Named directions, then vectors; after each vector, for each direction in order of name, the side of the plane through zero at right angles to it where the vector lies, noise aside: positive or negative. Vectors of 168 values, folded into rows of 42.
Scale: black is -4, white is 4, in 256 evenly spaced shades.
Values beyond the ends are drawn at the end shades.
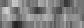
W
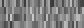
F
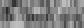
negative, negative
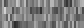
negative, positive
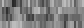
negative, negative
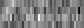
positive, positive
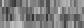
negative, negative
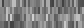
positive, positive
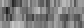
negative, negative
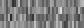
negative, negative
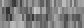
negative, negative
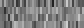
positive, negative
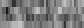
negative, negative
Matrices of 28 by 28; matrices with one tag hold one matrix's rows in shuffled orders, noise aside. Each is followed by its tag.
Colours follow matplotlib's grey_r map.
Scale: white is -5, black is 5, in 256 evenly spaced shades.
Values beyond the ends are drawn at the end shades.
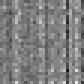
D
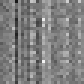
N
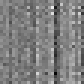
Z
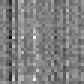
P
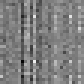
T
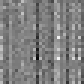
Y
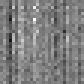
P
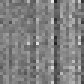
Z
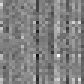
Y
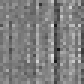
Z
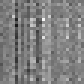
N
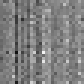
N
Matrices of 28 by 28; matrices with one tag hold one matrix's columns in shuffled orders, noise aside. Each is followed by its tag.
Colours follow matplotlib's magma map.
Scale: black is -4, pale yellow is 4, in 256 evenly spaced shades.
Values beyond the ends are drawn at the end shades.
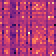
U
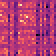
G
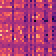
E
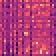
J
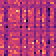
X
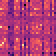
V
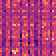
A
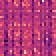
A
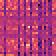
V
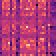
V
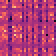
E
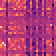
V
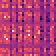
E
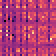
E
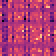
E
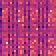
X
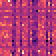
A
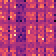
E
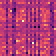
X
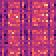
G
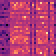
U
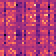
G
